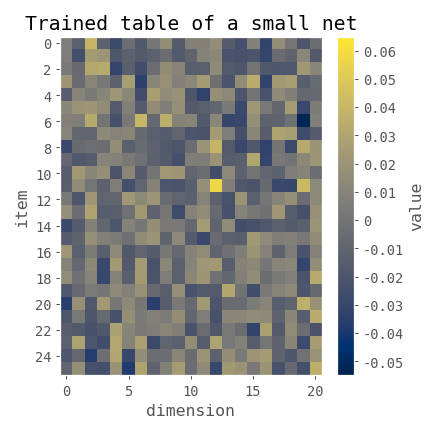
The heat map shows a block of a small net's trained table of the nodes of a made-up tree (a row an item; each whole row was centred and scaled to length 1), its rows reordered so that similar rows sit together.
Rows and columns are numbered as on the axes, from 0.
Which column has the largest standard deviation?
19
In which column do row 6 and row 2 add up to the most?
2
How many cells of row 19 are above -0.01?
14
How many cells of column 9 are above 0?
14
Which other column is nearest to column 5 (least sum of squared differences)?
18
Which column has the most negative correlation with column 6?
3
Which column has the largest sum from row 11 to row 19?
20
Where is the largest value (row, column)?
11, 12
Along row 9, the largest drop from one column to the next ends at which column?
16
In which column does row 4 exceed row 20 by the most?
7
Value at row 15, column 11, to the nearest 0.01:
-0.03
